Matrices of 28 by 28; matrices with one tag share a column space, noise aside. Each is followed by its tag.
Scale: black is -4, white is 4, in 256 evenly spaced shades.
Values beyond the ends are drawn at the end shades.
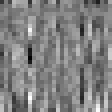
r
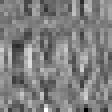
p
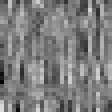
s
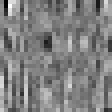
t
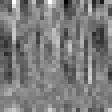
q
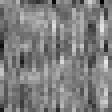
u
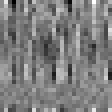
q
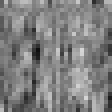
r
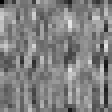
u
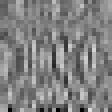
p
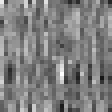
s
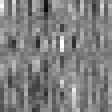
t
